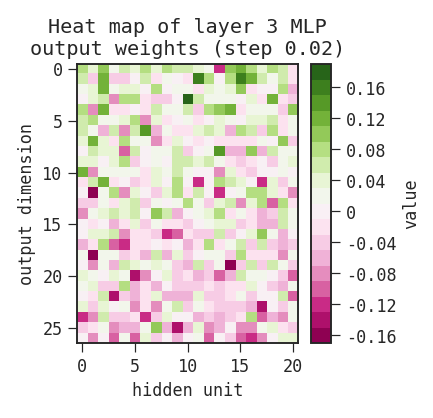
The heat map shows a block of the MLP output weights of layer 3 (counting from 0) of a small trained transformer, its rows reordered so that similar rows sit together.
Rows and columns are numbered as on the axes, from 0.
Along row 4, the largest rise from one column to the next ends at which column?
2
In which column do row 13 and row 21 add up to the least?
18
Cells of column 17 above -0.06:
20
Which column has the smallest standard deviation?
8
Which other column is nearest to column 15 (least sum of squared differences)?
12
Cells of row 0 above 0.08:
3
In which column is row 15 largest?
19
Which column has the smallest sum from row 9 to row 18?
1
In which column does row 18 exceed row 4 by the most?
15
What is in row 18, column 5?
-0.02
